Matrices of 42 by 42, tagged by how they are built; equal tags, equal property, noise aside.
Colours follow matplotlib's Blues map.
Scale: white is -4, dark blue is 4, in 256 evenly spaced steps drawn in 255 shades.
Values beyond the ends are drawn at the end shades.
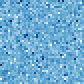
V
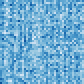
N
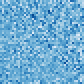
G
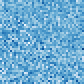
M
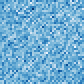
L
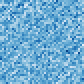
L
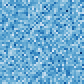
L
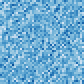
L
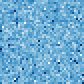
V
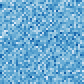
L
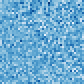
G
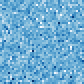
V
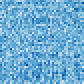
N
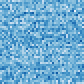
N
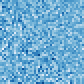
M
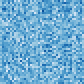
N
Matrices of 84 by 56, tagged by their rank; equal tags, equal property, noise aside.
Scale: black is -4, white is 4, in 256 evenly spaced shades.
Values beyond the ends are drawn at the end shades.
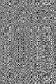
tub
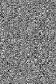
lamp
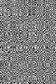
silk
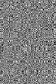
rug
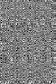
tub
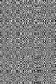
silk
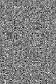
lamp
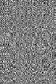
rug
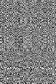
rug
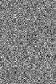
lamp
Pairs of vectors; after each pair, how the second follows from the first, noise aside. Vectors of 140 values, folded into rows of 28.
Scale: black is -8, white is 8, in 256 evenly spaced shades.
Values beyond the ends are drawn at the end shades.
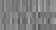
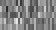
reversed, scaled up.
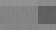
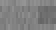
shrunk.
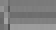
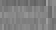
reversed, negated, shrunk.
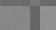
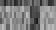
scaled up.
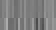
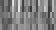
reversed, negated, scaled up.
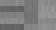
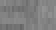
shrunk.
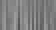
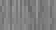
reversed, negated, shrunk.
